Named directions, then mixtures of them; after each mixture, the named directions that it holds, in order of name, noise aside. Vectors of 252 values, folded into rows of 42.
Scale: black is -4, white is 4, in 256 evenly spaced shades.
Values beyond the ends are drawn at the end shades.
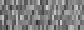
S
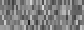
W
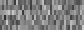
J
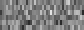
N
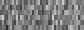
S.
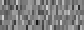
S, W.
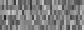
J.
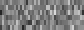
N, S.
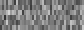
J.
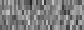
J, W.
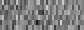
S, W.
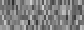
W.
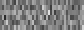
J, W.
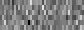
N, W.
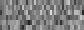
N.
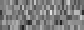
N.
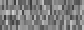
J.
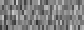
J, S.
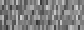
S.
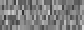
J.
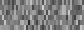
W.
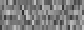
J, N.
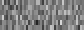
S, W.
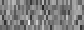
W.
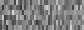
J, S.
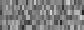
N.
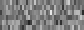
N.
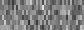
W.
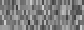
W.
